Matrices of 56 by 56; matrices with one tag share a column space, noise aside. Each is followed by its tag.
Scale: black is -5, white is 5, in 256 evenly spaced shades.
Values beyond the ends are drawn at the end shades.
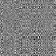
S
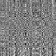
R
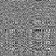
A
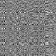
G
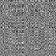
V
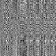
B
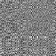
S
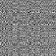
G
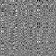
V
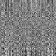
R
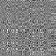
A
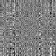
R
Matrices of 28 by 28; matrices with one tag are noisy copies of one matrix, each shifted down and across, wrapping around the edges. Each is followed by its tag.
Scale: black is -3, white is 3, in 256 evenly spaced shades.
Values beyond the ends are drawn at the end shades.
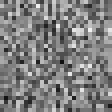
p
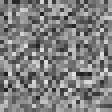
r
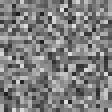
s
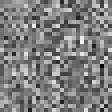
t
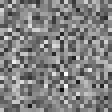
t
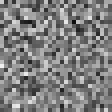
r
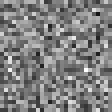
s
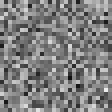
t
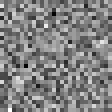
s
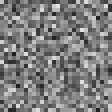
s
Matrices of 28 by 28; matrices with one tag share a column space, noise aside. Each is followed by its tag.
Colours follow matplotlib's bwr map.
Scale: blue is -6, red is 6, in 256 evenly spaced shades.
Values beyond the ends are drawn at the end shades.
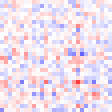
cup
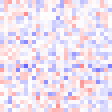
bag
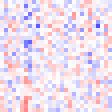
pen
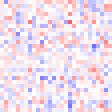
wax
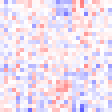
bag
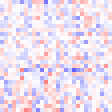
bag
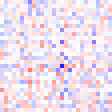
bag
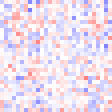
wax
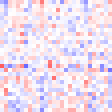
bag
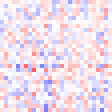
bag
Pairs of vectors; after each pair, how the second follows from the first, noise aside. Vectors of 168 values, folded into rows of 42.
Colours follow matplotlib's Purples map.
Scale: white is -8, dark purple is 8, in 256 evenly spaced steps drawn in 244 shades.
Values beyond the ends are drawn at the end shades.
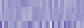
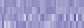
wrapped around, negated.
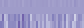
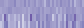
negated.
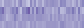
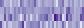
reversed, scaled up.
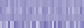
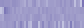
wrapped around, partly zeroed.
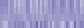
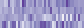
wrapped around, negated, scaled up.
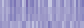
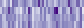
wrapped around, negated, scaled up.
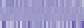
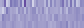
wrapped around, negated.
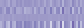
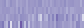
wrapped around, partly zeroed.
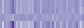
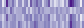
reversed, scaled up.
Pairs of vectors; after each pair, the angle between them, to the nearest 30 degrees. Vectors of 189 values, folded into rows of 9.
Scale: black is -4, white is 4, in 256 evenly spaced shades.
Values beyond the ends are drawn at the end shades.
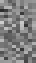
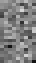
90 degrees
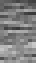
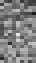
60 degrees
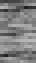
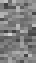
120 degrees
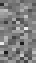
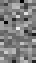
90 degrees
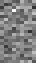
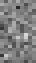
90 degrees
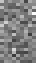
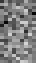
150 degrees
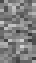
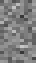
60 degrees
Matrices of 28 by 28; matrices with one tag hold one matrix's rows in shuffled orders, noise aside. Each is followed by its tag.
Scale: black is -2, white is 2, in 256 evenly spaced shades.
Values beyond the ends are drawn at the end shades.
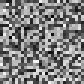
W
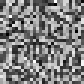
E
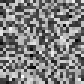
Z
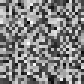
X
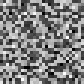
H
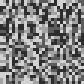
X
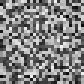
E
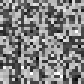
W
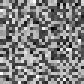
X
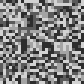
H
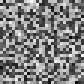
Z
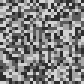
E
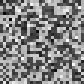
H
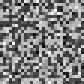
W
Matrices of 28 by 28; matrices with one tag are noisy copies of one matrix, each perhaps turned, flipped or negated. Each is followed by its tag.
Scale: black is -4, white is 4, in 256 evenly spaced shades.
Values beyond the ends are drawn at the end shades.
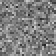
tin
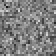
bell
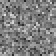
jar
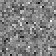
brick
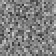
jar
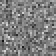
bell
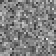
tin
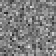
bell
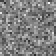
tin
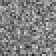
bell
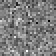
brick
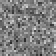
jar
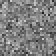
brick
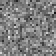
tin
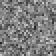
tin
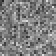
tin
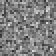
jar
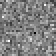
bell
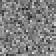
bell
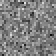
tin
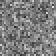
tin
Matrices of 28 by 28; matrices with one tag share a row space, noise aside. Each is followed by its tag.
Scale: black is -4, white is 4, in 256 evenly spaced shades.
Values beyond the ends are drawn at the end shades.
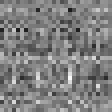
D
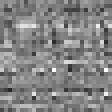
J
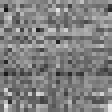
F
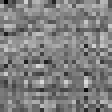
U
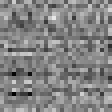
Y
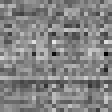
J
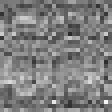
J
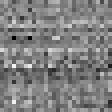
Y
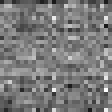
J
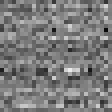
J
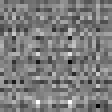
D
